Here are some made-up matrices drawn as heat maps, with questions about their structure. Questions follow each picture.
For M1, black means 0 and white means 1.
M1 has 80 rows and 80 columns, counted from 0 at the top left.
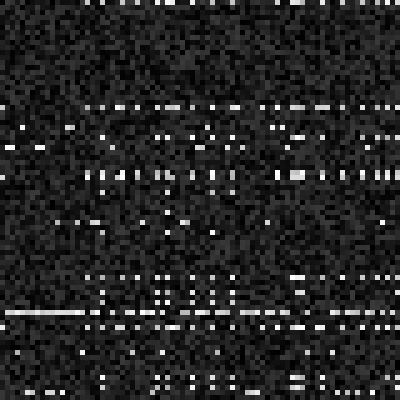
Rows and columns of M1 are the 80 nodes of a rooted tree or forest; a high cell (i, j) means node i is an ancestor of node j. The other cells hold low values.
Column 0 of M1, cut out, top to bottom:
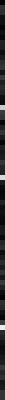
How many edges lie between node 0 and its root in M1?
3
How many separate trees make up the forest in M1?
2
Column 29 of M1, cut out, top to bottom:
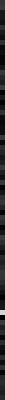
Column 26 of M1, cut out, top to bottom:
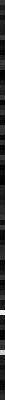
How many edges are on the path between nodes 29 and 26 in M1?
3
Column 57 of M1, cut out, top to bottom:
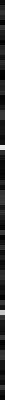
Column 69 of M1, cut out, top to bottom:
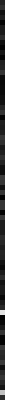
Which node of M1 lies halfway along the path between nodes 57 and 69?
62
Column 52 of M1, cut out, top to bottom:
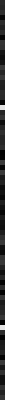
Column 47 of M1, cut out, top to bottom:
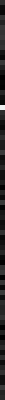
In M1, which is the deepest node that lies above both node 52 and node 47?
21
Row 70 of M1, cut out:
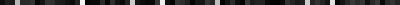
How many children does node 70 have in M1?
7
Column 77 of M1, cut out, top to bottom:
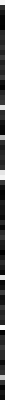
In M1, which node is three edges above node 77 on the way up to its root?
55
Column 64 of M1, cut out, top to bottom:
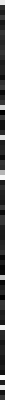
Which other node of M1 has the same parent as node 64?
58
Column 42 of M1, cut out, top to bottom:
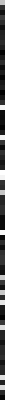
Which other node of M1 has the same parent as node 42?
20
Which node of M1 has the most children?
78
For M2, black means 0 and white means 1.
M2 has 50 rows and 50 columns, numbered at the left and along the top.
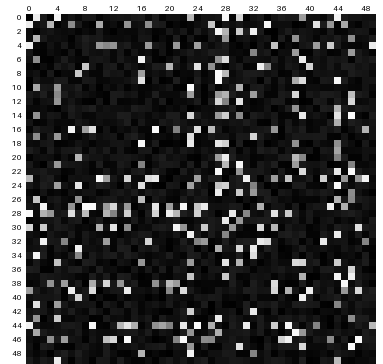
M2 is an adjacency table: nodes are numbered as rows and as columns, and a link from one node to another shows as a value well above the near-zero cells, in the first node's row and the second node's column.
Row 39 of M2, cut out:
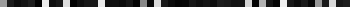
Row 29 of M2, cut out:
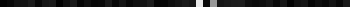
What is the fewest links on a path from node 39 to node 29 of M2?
3
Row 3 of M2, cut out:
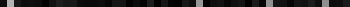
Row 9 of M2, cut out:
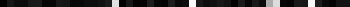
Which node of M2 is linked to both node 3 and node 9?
node 38
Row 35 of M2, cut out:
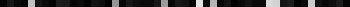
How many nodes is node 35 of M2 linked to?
8
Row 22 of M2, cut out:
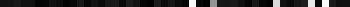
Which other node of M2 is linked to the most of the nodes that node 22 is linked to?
node 14
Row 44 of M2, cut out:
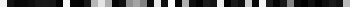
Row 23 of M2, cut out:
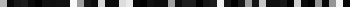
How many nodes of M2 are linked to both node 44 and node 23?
7
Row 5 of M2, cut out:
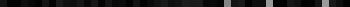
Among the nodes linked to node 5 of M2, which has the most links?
node 46
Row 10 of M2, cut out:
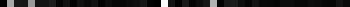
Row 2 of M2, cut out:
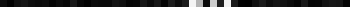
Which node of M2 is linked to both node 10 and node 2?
node 30
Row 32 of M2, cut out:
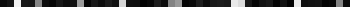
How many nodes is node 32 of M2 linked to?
10
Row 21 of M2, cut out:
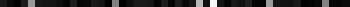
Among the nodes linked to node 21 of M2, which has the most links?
node 28
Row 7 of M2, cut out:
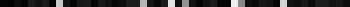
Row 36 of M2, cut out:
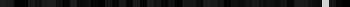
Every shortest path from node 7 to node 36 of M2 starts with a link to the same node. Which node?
node 26
